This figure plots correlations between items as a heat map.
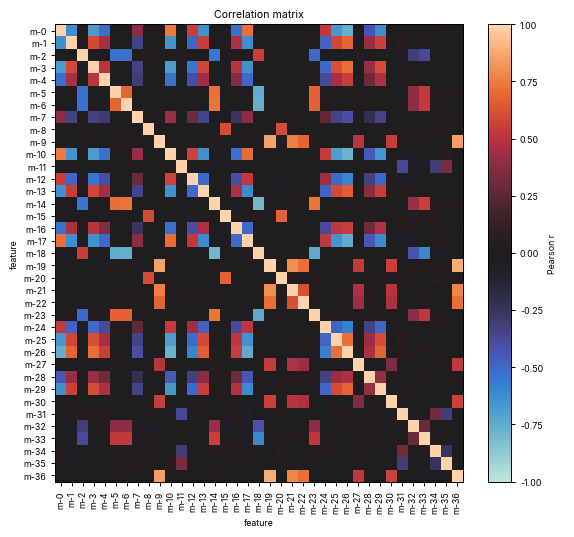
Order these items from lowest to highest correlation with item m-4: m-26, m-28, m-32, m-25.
m-32, m-28, m-25, m-26
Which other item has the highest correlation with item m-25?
m-26
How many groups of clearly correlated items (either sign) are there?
5
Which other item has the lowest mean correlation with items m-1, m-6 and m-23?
m-18
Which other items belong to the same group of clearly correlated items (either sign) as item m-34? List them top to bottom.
m-11, m-31, m-35
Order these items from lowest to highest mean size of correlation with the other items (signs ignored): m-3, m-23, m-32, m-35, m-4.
m-35, m-32, m-23, m-4, m-3
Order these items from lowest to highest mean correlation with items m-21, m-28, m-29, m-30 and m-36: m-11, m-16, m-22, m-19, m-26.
m-11, m-16, m-26, m-22, m-19
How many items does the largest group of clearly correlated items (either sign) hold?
15
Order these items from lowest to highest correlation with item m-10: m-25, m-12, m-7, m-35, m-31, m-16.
m-25, m-16, m-31, m-35, m-7, m-12
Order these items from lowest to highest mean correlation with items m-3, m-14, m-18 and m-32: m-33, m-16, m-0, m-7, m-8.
m-0, m-7, m-8, m-33, m-16
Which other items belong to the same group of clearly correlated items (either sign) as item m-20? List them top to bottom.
m-8, m-15
